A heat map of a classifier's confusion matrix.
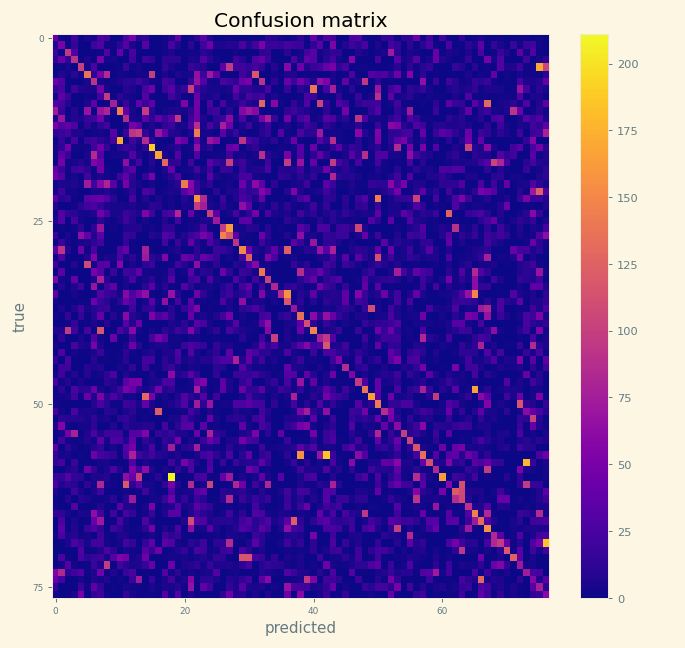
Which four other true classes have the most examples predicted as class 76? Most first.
69, 4, 13, 27
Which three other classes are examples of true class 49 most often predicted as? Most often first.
14, 59, 37
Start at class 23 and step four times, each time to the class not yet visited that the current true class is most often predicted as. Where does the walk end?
8
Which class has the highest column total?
22
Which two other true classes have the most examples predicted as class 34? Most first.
41, 9
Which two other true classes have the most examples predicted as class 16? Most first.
51, 13
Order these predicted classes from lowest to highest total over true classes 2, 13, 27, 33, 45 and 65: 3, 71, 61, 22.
71, 3, 61, 22
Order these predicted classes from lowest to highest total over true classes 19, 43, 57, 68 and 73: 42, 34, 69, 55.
34, 69, 55, 42
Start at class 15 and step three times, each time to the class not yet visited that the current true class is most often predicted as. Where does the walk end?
67
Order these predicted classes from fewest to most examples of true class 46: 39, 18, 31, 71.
71, 31, 39, 18
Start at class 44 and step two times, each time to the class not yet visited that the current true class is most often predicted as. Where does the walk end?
40
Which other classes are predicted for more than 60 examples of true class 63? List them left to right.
12, 27, 56, 62
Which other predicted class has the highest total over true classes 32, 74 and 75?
66
